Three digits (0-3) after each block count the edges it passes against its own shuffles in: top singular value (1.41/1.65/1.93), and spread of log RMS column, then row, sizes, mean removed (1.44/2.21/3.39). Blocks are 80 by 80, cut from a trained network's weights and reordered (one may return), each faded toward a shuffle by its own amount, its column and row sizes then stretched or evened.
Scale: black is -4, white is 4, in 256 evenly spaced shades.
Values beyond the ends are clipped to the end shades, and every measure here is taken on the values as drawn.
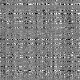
3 1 3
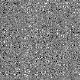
0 1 2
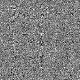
0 1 1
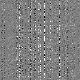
2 3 1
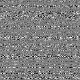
1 0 3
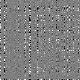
3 3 2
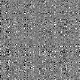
0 2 2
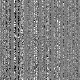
3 3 0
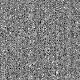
0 1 1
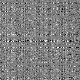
3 0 3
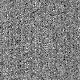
0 1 0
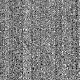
2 1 1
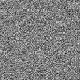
2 0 0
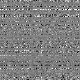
2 1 3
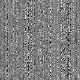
2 3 0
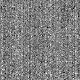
2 1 1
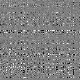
1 2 3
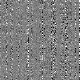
1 3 0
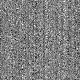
1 1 0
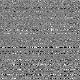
2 1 3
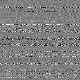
2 0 3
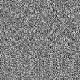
3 1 1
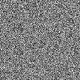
1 0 0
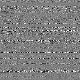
1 0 3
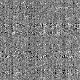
2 0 2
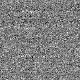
0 0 1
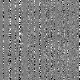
1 3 0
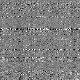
1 0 3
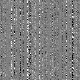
2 3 0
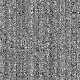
2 1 1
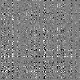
3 3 2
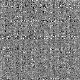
1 1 2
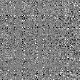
0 2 2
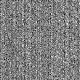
2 1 0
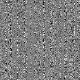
1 3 0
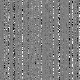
2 3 0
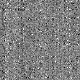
1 1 2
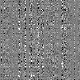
1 3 1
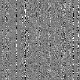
2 3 1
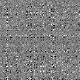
1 2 2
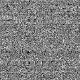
1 1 0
